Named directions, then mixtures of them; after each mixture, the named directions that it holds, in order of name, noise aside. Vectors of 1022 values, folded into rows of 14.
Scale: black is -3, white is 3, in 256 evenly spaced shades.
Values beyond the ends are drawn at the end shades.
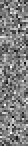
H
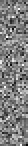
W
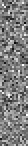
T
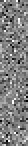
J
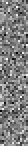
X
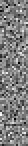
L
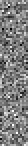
L, T, W.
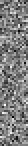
H.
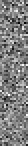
H, T, W.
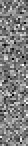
H, T, X.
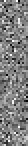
J.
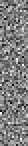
L, T, X.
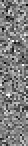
J, T.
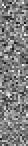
T.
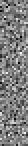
L.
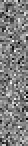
J, T.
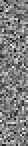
J, L.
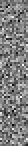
L, W, X.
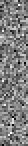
H, L.
